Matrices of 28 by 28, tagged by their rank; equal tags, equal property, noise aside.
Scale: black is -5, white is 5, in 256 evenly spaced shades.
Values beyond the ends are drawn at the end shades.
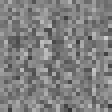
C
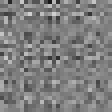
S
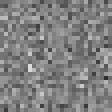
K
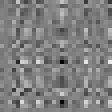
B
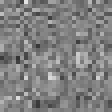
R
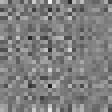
S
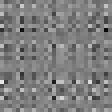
B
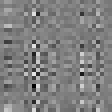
B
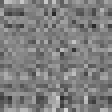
R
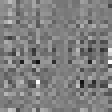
S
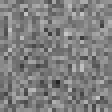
K
